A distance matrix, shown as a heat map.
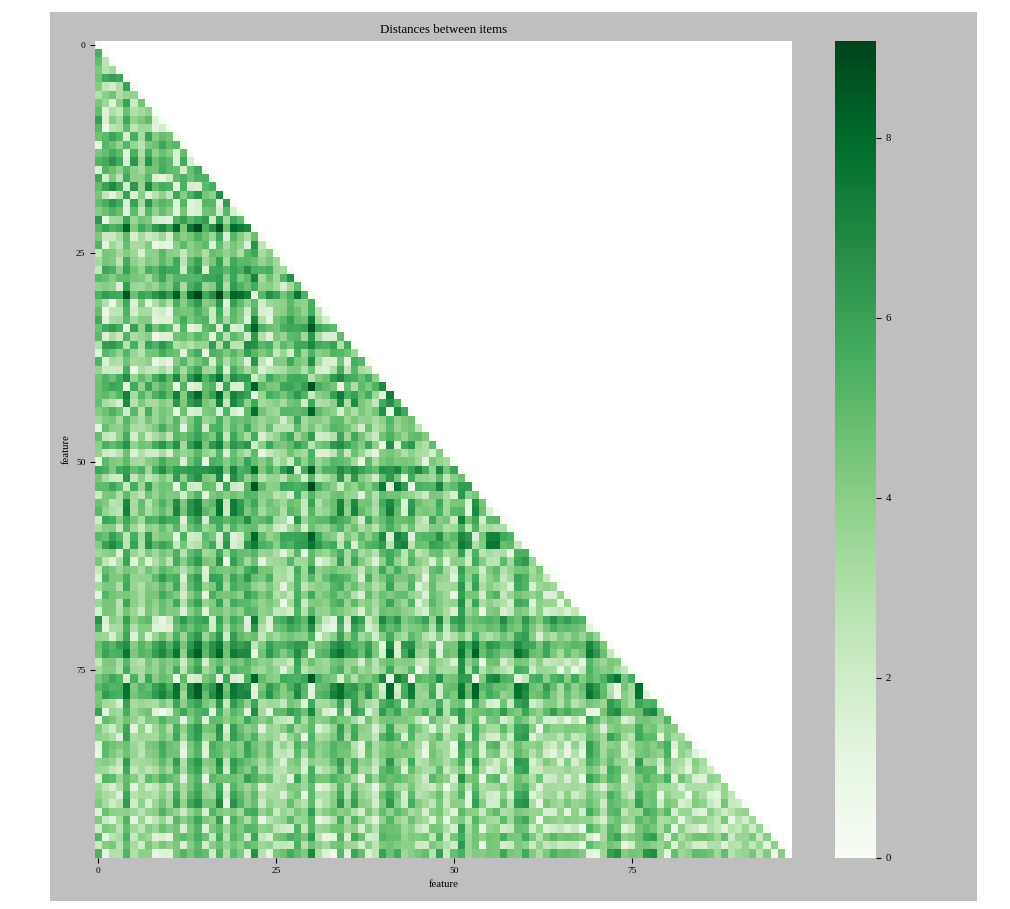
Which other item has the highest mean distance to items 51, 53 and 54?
30
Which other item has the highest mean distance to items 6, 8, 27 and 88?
51
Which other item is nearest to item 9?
80
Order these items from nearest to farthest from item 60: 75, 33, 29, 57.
57, 75, 33, 29
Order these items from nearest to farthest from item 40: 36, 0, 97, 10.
0, 10, 36, 97
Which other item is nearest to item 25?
6
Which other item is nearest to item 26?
67
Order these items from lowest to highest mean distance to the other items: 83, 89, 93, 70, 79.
89, 93, 83, 79, 70
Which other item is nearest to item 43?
52
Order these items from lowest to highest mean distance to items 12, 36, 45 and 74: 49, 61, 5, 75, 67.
75, 67, 61, 49, 5
